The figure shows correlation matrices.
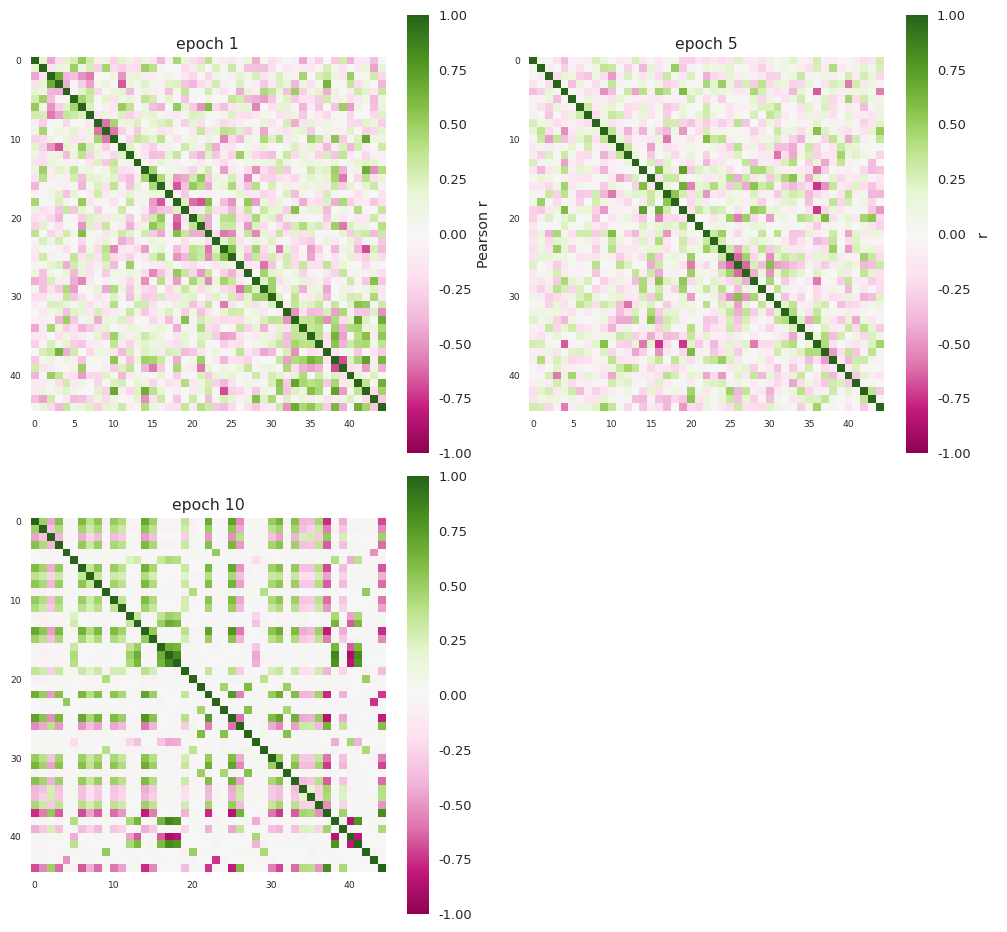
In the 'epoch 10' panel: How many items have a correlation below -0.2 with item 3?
7
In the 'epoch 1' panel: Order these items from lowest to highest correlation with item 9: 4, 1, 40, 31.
31, 4, 40, 1
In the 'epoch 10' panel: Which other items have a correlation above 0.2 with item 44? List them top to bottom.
2, 26, 34, 35, 37, 39
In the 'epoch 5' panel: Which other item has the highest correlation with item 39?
12
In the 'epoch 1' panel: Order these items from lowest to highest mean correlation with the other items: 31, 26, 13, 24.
24, 26, 13, 31
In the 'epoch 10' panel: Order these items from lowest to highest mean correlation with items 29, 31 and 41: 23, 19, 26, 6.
26, 23, 19, 6
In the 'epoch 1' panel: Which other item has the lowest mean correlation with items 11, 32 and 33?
3
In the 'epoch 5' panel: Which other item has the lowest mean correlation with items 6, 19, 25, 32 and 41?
26
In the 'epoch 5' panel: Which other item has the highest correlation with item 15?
33
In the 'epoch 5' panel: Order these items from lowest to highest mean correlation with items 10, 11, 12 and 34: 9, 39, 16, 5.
9, 16, 5, 39
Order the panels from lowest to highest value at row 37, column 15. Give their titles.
epoch 10, epoch 5, epoch 1
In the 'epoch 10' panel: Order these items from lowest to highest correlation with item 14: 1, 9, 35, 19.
35, 9, 19, 1
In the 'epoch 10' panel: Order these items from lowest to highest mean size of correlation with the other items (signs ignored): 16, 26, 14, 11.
16, 11, 26, 14
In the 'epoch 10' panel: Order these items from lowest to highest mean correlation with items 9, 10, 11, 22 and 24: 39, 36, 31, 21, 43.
39, 43, 21, 36, 31
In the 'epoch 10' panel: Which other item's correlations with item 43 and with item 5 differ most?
23
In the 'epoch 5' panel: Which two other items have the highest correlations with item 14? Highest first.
19, 16
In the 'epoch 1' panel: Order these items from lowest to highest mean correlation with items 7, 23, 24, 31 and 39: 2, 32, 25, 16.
2, 16, 32, 25
